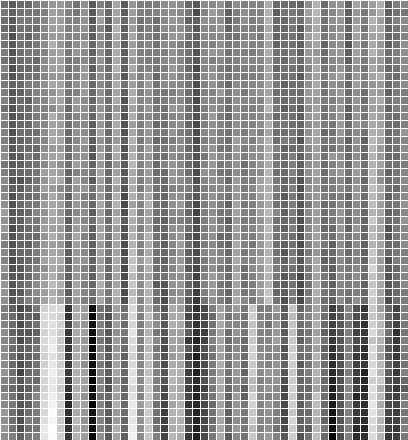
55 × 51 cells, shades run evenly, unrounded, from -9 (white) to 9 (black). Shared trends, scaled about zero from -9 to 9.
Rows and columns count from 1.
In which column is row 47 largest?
12
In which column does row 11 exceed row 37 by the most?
47
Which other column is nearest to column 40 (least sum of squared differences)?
48
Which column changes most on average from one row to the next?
24
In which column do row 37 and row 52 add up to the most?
25
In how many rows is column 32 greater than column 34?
38
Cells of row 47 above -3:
38
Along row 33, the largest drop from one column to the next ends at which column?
17
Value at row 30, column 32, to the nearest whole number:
0
